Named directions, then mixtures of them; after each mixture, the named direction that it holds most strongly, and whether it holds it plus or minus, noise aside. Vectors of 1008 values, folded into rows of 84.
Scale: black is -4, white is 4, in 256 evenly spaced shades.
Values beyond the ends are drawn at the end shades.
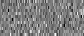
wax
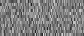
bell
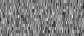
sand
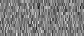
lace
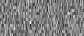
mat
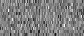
wax, minus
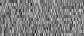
bell, plus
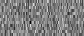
mat, minus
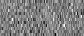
wax, minus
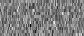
sand, minus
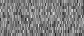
sand, plus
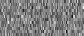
sand, minus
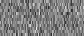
lace, minus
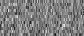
wax, minus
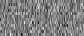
lace, minus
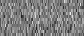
bell, plus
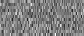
bell, minus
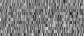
sand, minus
